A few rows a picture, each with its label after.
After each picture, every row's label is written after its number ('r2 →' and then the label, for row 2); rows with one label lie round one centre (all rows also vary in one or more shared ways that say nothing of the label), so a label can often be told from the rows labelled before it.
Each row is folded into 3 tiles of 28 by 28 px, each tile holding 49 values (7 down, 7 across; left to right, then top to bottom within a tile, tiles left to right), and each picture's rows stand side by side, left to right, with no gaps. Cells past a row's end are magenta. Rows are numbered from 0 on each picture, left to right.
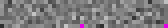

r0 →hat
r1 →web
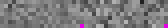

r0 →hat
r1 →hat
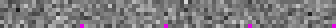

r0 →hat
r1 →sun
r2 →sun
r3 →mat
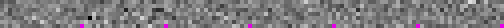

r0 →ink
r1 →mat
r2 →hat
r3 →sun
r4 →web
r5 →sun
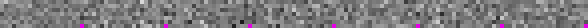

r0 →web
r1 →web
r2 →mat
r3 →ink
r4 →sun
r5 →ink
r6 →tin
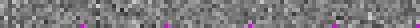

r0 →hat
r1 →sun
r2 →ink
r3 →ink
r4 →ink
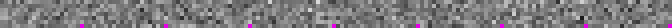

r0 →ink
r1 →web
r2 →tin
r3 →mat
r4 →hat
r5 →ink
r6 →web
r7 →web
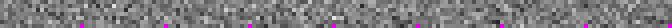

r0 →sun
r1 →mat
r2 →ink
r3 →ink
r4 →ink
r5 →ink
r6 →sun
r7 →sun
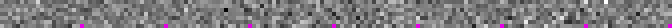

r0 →tin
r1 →tin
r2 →sun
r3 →sun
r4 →mat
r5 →mat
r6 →sun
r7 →hat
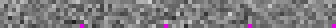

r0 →web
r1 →ink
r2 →mat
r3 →ink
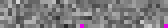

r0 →mat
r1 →sun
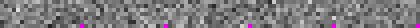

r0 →ink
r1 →hat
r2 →mat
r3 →tin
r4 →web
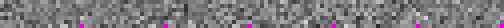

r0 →web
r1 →hat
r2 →tin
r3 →hat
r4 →hat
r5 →tin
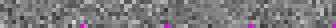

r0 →tin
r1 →web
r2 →hat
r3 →ink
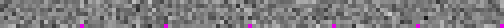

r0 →mat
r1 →sun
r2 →tin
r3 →tin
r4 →tin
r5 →sun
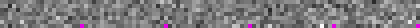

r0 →hat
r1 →ink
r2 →hat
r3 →hat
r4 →web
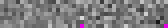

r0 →web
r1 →web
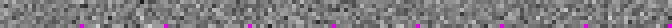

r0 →web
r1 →hat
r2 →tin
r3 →tin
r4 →tin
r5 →ink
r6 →web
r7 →web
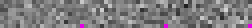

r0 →tin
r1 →ink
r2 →tin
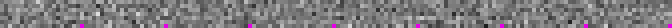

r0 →tin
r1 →tin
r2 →web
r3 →sun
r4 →mat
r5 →mat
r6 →hat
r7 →hat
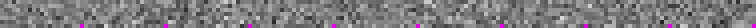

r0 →ink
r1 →tin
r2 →web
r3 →ink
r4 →mat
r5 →web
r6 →hat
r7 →sun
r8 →web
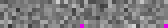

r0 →ink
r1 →tin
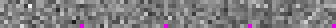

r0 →web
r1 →tin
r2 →mat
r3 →web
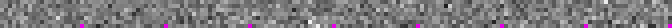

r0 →hat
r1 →web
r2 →tin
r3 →sun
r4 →web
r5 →mat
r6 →sun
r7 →hat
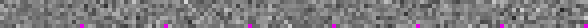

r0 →sun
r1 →tin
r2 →web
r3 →mat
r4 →tin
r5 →web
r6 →tin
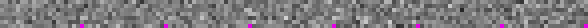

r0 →ink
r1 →hat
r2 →ink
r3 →ink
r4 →sun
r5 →mat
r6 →ink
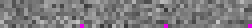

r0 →tin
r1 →web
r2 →hat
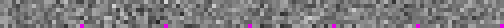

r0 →mat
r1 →mat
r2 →hat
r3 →hat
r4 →tin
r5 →sun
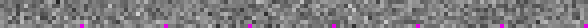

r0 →tin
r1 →tin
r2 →ink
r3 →web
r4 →hat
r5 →tin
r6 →tin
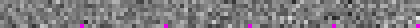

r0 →tin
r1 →hat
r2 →ink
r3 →ink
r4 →mat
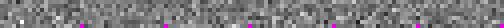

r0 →hat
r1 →hat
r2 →sun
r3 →sun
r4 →web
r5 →ink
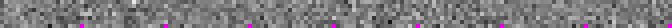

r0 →ink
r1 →sun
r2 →sun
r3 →sun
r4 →hat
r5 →web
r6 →ink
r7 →sun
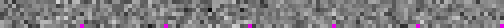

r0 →tin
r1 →sun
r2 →sun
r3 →hat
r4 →mat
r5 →ink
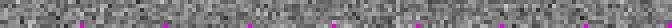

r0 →mat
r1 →ink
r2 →ink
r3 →sun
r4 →mat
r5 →sun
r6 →ink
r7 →hat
